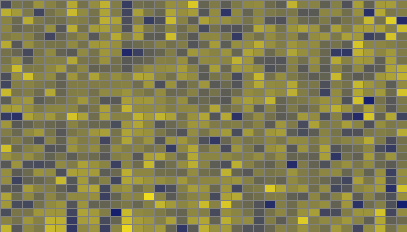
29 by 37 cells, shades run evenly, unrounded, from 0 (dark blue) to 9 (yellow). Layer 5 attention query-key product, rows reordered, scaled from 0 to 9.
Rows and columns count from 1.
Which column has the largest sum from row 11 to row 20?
12
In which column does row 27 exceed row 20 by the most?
35
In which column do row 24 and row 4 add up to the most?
37
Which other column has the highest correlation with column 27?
33
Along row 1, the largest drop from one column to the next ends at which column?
19
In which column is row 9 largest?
2
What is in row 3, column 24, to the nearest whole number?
5
